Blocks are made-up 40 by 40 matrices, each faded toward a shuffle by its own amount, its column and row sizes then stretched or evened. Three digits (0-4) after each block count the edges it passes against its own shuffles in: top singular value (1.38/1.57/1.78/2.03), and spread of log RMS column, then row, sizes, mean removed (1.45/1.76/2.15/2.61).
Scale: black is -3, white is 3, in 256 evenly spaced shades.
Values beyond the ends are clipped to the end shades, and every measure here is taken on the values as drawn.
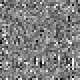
1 2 2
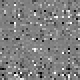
0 1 3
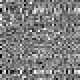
4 2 2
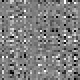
4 4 3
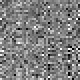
3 3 1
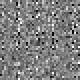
2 3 0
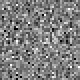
1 1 0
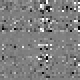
0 3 4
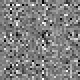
3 3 2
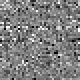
2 1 2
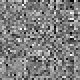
3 1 1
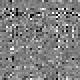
3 2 4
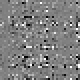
2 4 4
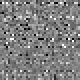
0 0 4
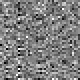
4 3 1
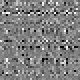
4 1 4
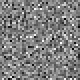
2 0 1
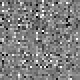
0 2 2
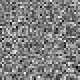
3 0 0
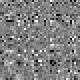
4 2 3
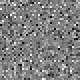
0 0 0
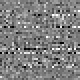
2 1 4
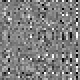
4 4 2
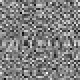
4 1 0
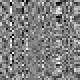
4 4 0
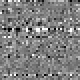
3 1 4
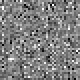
1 1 0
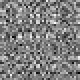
4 0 3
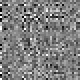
4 3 3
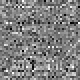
3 1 2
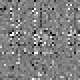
3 3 2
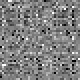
4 0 2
